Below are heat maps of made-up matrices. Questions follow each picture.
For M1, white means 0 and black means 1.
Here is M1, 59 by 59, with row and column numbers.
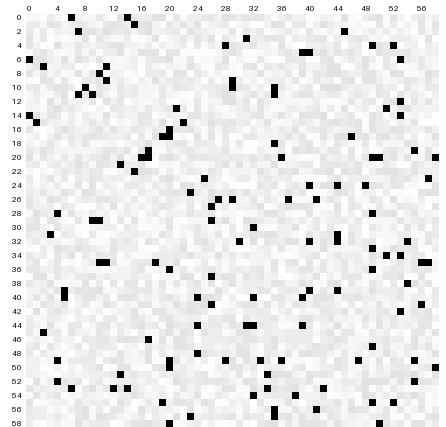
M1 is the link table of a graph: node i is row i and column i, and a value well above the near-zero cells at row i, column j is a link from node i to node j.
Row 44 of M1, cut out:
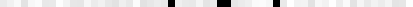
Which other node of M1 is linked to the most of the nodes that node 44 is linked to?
node 40
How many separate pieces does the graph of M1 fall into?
6
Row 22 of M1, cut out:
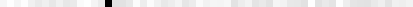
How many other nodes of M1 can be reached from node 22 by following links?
2
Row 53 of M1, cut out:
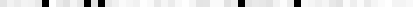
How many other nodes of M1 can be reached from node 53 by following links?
9
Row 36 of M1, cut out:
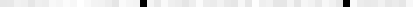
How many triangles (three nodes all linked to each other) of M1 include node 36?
1
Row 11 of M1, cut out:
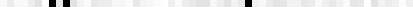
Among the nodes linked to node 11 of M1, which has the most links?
node 35
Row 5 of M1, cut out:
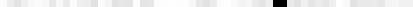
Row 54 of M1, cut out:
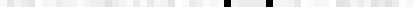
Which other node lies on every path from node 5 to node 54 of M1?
node 32
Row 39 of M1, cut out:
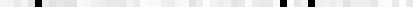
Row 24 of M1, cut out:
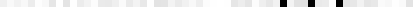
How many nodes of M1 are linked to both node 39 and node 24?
2
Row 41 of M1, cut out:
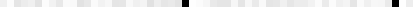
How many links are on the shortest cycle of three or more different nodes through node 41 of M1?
6
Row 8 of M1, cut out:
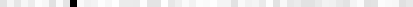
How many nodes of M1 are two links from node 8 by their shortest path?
2
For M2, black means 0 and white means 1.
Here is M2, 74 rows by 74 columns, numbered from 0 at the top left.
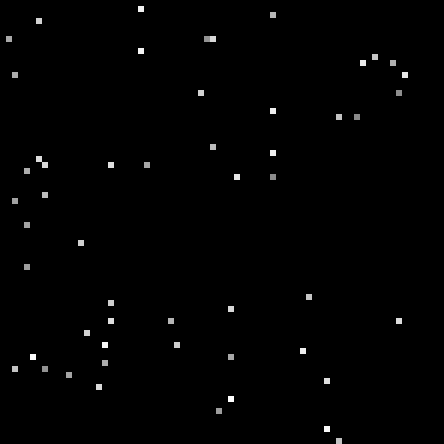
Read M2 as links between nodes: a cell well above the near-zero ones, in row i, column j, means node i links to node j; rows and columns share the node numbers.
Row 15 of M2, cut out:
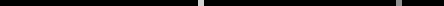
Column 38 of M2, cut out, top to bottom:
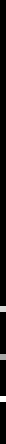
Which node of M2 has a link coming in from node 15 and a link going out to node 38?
node 66
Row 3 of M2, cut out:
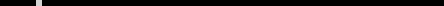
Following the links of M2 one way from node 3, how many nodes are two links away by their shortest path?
3
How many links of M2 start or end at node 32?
1
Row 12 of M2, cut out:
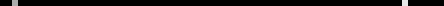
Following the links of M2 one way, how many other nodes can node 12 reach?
3
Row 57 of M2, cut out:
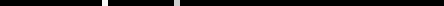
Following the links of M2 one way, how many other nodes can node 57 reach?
4
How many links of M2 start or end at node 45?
4
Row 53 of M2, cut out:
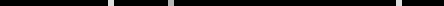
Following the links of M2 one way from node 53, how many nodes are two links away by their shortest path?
3
